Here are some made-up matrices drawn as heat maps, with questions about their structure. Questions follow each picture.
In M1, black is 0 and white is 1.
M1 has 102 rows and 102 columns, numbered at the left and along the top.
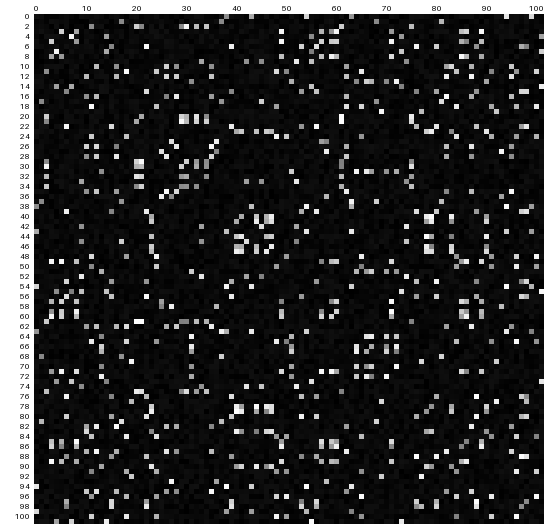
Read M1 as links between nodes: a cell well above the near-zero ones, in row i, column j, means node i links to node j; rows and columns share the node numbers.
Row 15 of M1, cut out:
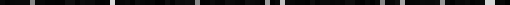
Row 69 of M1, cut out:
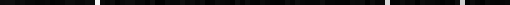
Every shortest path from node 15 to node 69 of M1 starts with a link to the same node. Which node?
node 98
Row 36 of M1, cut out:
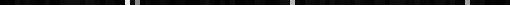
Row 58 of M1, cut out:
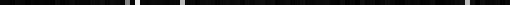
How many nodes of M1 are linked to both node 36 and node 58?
3
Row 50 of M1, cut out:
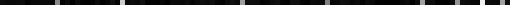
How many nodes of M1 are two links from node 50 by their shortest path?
2
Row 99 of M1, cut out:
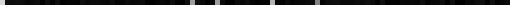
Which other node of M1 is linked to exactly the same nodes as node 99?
node 94
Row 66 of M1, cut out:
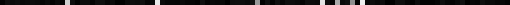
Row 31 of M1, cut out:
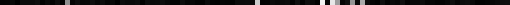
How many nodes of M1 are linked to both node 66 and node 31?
6
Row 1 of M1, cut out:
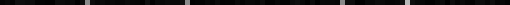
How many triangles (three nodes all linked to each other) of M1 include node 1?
6
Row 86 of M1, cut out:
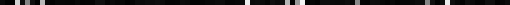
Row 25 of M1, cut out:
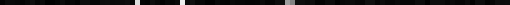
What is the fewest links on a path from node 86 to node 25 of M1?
2
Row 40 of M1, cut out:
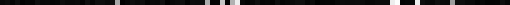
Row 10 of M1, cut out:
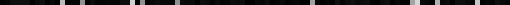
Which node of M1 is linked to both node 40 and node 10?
node 83
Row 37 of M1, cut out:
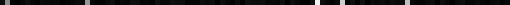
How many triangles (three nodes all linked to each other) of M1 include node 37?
6
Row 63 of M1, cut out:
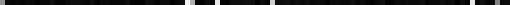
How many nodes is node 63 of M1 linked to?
7
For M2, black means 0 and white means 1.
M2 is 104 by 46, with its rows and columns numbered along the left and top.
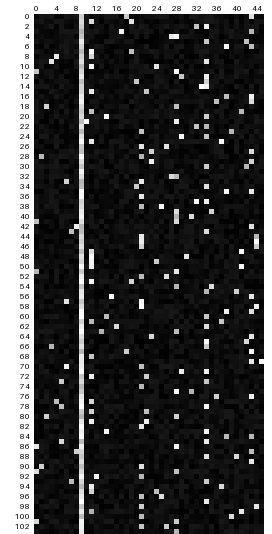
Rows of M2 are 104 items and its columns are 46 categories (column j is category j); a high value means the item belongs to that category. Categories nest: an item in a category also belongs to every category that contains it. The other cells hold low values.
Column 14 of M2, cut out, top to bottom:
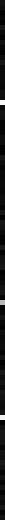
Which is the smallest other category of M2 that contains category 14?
34
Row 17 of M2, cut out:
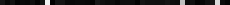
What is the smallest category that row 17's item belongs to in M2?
36
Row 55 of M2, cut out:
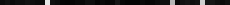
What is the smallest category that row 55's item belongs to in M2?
40
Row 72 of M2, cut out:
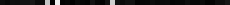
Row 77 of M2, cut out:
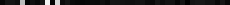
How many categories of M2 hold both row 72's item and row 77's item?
2
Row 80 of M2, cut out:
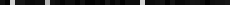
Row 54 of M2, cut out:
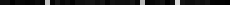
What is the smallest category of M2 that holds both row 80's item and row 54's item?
28
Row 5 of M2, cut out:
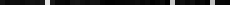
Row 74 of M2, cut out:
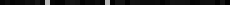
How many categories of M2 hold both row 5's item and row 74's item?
1
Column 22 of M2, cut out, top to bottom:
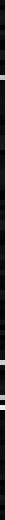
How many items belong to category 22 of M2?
4
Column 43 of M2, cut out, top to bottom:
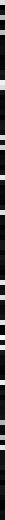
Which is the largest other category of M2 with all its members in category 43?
38
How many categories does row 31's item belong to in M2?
1
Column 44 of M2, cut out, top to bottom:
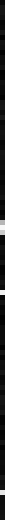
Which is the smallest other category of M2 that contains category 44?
21
